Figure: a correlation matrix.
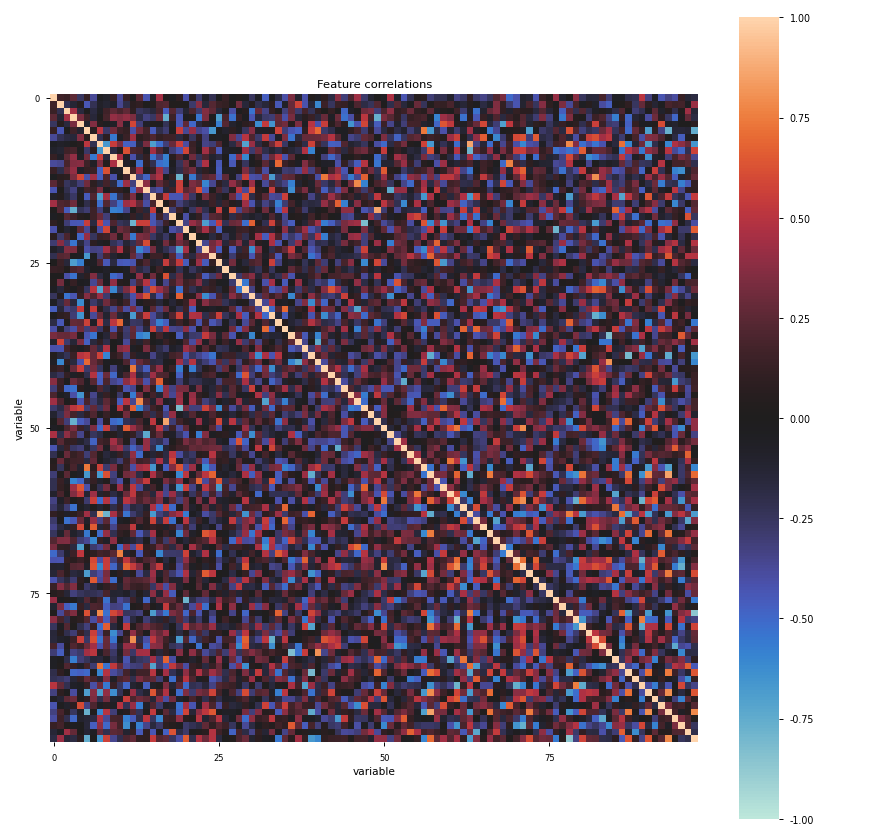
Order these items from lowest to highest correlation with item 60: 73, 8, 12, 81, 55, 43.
8, 73, 81, 43, 12, 55
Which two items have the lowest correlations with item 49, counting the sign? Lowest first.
3, 78
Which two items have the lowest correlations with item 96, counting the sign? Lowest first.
64, 88
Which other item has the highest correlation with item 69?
10
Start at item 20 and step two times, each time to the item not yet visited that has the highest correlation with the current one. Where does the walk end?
93
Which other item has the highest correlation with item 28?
52
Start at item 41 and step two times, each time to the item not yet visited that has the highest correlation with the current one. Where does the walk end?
82
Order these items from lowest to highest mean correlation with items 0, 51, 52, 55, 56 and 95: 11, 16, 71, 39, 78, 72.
71, 72, 11, 39, 16, 78
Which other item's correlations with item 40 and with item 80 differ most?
97
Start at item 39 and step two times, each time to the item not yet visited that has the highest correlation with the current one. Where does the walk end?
7
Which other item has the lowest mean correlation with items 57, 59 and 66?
19
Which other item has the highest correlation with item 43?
16
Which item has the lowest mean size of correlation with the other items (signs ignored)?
26
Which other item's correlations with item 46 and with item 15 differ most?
35
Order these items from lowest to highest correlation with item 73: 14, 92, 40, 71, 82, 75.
75, 92, 14, 40, 82, 71
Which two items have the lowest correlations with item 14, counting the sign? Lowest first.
51, 36
